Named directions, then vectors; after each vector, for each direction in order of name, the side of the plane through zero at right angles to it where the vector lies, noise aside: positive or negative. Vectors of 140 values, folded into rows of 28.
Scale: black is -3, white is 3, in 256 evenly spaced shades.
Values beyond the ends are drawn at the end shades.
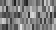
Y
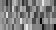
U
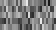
negative, negative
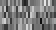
positive, positive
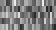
positive, negative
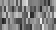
negative, negative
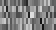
positive, positive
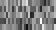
negative, negative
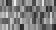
positive, negative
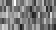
positive, negative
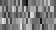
positive, positive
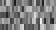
negative, positive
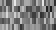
positive, negative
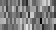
positive, positive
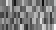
negative, positive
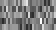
negative, negative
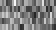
positive, negative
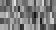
positive, negative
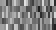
positive, negative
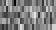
negative, positive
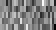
positive, negative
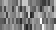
negative, negative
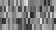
negative, negative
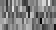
positive, positive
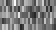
positive, negative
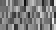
negative, positive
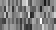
negative, negative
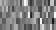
negative, negative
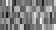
negative, positive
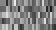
positive, negative
